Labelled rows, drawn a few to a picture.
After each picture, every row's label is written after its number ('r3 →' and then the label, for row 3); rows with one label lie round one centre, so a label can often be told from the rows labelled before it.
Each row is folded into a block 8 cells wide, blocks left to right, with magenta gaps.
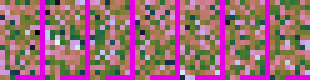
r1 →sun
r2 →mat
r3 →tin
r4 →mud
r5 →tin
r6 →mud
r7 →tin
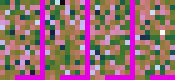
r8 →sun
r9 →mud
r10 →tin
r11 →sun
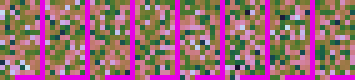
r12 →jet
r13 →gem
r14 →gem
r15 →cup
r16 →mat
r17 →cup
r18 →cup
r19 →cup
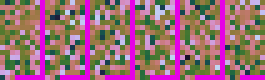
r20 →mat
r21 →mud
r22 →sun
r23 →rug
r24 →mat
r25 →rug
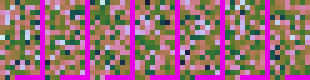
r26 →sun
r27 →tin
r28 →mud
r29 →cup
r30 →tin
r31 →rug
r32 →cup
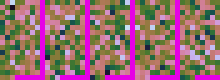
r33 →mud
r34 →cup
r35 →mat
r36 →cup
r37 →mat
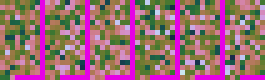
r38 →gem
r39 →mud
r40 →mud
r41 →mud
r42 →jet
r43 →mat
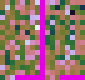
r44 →mat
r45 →mud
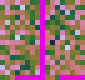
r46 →tin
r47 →mud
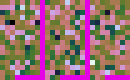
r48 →rug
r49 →sun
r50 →gem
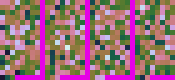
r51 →tin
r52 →mud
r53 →mat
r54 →cup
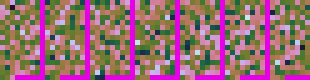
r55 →mud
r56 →mat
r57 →sun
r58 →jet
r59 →tin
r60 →tin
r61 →jet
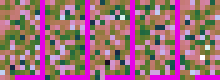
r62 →sun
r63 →jet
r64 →jet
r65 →mud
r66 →gem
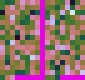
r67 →mat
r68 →sun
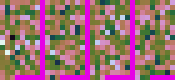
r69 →gem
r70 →gem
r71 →jet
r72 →sun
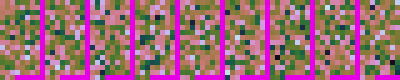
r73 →gem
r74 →jet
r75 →rug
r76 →sun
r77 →rug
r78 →mat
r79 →rug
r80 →rug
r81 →mud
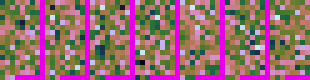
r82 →cup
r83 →sun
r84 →rug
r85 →gem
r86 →rug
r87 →cup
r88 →cup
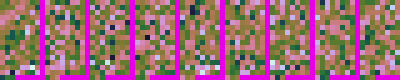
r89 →sun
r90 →tin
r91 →rug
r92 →gem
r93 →mud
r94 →mud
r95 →rug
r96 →rug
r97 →sun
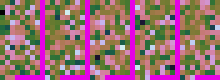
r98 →mat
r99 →mud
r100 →mat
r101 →jet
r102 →mat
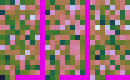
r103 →mat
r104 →mat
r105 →rug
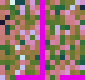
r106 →mud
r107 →mud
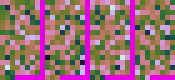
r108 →rug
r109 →sun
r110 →rug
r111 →jet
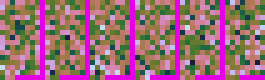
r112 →gem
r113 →rug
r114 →jet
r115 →gem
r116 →rug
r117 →mud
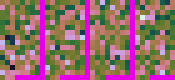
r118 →gem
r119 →cup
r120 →mud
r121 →sun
